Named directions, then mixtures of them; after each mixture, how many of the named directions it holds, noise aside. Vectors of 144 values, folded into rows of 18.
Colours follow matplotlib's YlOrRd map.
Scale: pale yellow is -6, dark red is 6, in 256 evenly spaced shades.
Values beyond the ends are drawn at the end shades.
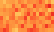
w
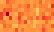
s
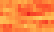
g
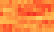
one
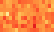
three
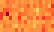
one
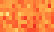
three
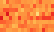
three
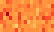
one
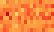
two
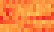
two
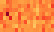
one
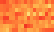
two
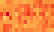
three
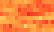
one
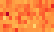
two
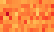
two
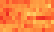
three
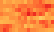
two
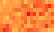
two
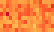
two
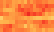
one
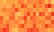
one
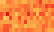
three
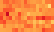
three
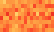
two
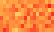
one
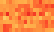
three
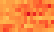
two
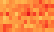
three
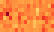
one
